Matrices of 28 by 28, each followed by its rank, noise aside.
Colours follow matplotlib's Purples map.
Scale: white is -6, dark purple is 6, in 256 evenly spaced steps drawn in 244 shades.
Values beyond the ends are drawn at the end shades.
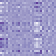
two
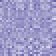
three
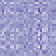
three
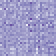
five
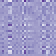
one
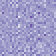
five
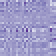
two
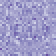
five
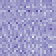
five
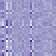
one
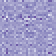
four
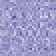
four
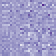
four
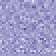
five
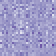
three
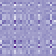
one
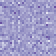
five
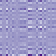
one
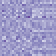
three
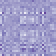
two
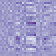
two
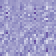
three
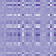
one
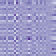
one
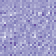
four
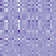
one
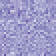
five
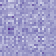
five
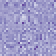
four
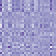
two
